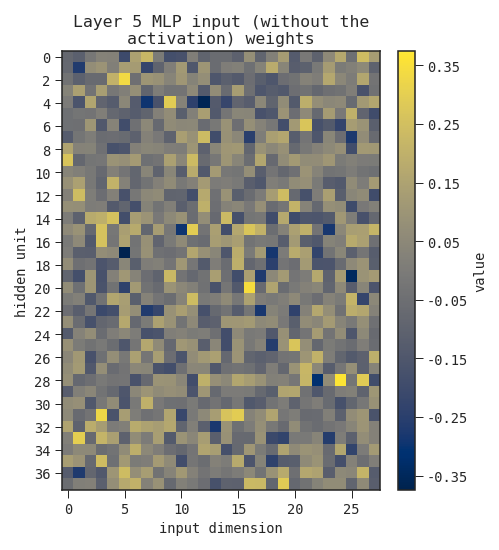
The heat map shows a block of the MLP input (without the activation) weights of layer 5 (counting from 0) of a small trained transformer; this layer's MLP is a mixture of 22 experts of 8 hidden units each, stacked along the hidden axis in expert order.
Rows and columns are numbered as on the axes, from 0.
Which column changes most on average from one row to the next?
5
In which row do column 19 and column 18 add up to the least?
33
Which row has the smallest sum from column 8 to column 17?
4
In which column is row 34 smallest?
25
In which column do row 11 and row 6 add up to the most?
21
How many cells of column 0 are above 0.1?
4
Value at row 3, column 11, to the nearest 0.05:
0.05
